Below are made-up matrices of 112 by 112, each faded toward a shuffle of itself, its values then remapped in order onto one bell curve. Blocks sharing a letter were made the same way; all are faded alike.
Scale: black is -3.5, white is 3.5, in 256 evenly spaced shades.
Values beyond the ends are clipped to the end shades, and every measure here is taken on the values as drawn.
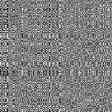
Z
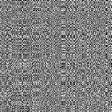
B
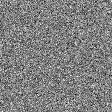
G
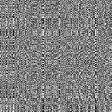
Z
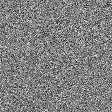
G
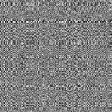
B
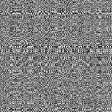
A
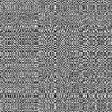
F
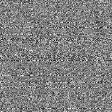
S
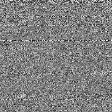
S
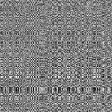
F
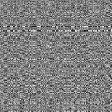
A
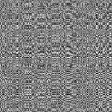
F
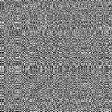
B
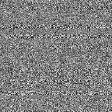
S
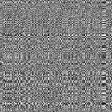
F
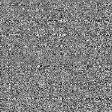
S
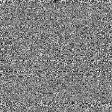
S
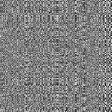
Z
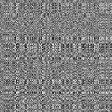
F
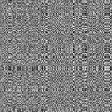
F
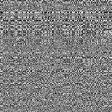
A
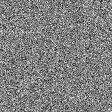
G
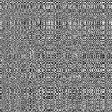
F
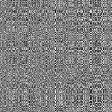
Z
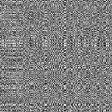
B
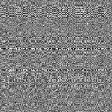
A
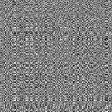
F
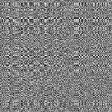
B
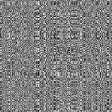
Z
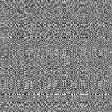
A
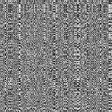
Z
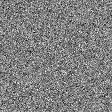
G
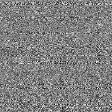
S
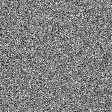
G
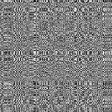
F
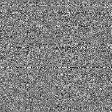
S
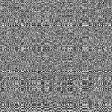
A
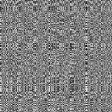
Z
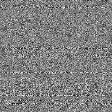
S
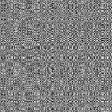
B
